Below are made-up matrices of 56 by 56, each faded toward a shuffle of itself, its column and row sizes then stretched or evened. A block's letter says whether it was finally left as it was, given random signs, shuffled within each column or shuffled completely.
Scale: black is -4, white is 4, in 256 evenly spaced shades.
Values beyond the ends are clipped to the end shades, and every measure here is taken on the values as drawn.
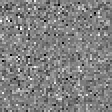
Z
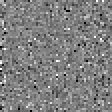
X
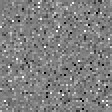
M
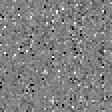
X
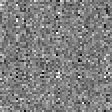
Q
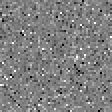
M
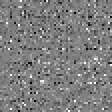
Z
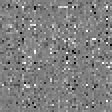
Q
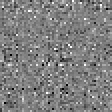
Q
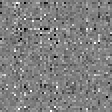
Q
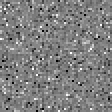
M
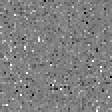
M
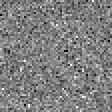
M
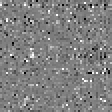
Z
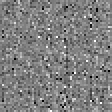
X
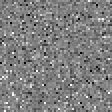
M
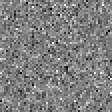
M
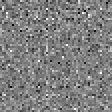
Q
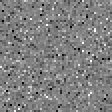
M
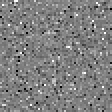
M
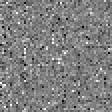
X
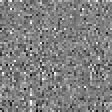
Q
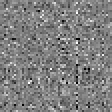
Q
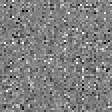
Q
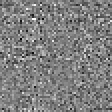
Z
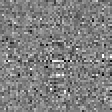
Q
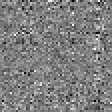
Q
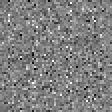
X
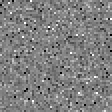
M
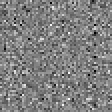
Q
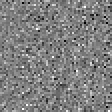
X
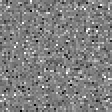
M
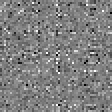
Q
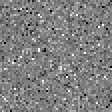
M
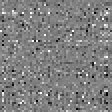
Q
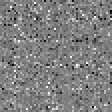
Z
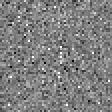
X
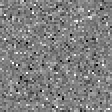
M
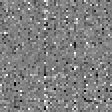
Z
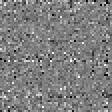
Z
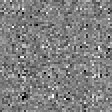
Z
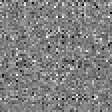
Q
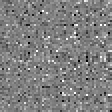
Q
